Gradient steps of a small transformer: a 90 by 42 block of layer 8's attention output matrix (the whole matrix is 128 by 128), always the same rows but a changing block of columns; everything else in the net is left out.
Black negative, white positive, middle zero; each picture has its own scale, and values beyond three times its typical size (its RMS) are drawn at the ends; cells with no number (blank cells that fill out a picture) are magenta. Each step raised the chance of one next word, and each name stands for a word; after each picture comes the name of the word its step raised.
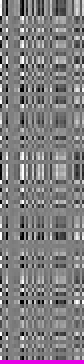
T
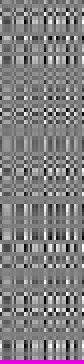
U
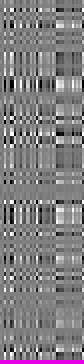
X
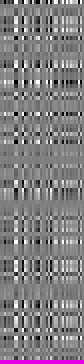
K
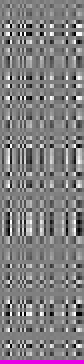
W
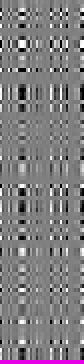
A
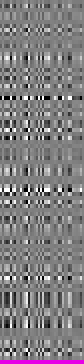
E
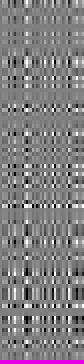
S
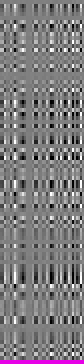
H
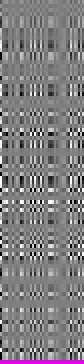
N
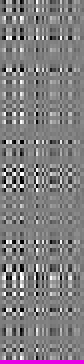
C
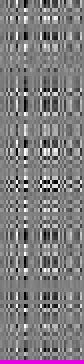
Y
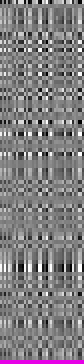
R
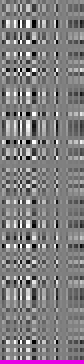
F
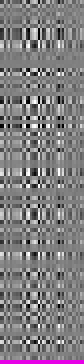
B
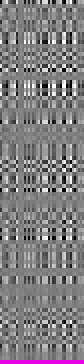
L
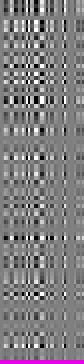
T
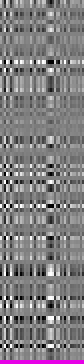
S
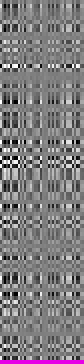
H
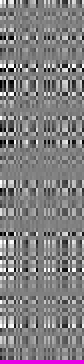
K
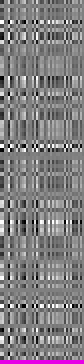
W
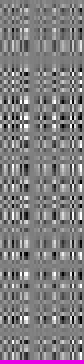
B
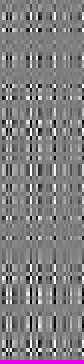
E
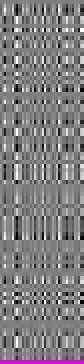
T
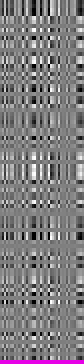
T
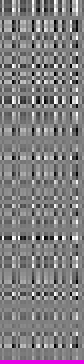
T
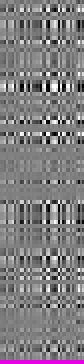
X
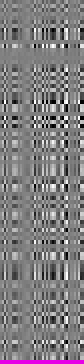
B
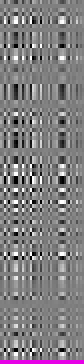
N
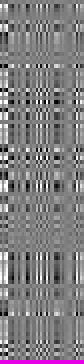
H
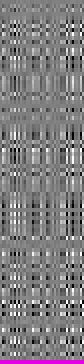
W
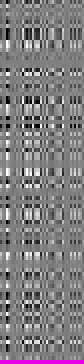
B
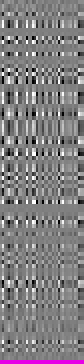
F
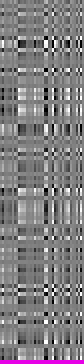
A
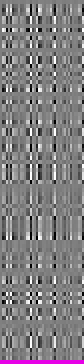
T
